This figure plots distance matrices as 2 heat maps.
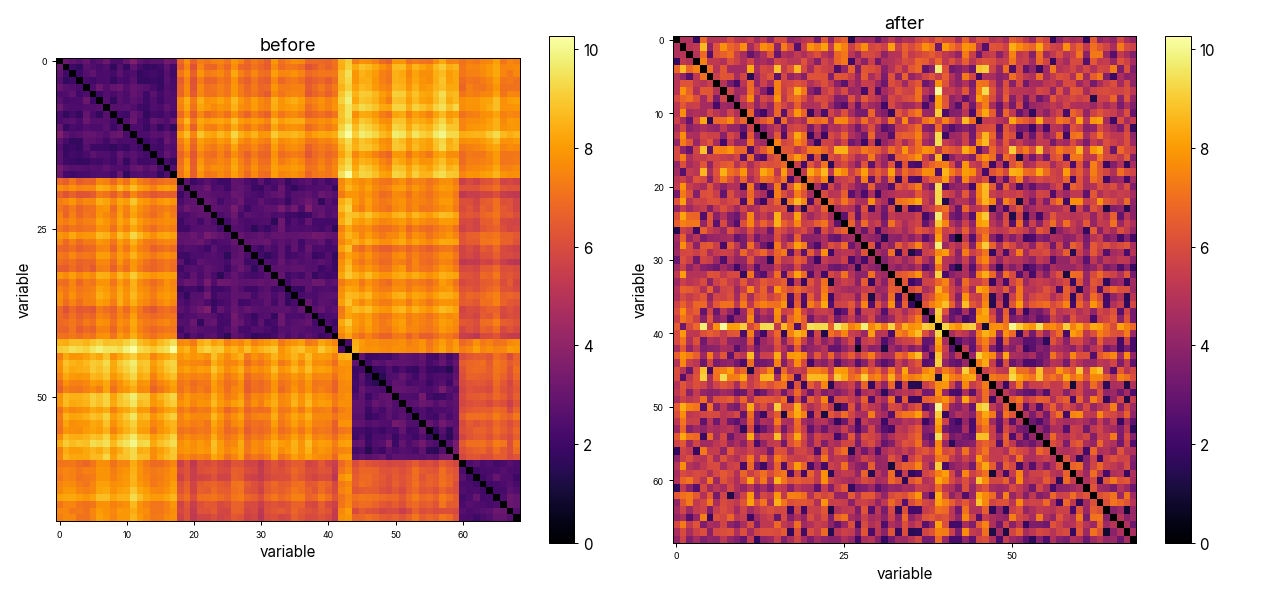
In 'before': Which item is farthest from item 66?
11
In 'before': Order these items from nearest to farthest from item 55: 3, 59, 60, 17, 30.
59, 60, 30, 3, 17
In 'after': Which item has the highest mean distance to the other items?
39
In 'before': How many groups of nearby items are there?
5
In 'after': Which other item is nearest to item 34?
60
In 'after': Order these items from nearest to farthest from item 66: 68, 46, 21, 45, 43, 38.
68, 38, 43, 21, 45, 46
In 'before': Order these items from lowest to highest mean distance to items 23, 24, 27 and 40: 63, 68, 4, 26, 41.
41, 26, 68, 63, 4
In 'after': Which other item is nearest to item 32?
58
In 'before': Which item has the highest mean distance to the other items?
43
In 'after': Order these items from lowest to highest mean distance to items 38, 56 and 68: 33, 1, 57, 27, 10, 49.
27, 10, 57, 33, 49, 1
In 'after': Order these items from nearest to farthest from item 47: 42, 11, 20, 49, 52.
49, 42, 52, 11, 20
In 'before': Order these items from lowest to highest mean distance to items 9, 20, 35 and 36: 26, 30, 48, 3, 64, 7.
30, 26, 3, 7, 64, 48
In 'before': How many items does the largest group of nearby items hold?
24
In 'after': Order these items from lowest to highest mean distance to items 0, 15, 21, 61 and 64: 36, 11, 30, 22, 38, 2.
30, 2, 11, 36, 38, 22
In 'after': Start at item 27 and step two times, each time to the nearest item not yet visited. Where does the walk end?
31
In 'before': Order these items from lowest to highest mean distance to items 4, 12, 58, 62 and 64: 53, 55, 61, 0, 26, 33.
61, 0, 55, 53, 33, 26
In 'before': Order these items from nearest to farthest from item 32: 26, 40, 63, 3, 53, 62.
40, 26, 62, 63, 3, 53
